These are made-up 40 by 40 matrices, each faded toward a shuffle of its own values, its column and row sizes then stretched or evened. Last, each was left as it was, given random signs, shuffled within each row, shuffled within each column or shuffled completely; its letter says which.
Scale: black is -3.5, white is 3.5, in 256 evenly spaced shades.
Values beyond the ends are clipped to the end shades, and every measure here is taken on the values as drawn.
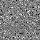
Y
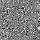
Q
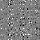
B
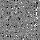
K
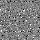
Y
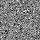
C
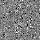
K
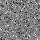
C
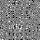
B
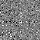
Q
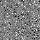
K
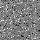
C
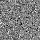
C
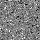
C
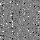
K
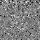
Y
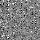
K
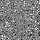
K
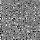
Q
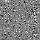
K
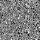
K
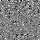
Y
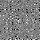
B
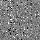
K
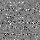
Y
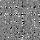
Q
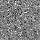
K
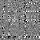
B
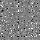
Q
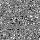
Y
